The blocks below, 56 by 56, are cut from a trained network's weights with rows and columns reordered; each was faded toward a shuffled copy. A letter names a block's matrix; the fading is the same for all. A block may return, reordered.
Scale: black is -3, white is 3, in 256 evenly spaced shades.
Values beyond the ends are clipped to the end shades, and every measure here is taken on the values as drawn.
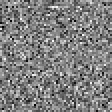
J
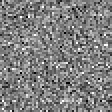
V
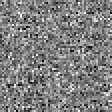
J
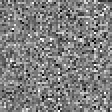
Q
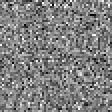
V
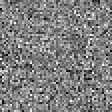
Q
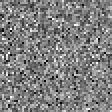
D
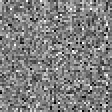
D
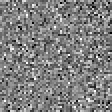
Q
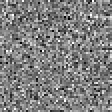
J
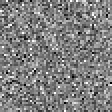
V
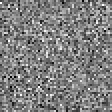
V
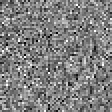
Q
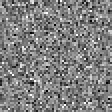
D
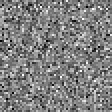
V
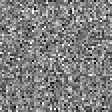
D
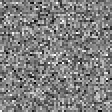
V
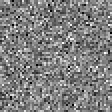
J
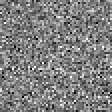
V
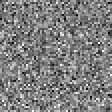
J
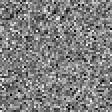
V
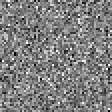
J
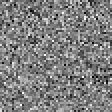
V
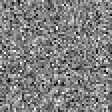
D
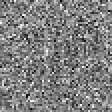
J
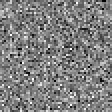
D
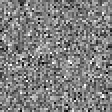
J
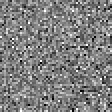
D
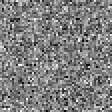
J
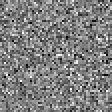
V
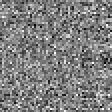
J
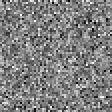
V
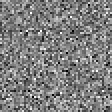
V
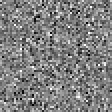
Q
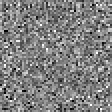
D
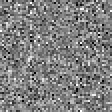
Q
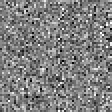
Q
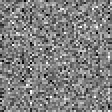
Q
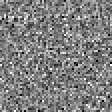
V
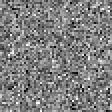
D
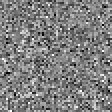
D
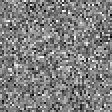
J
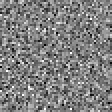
D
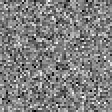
D
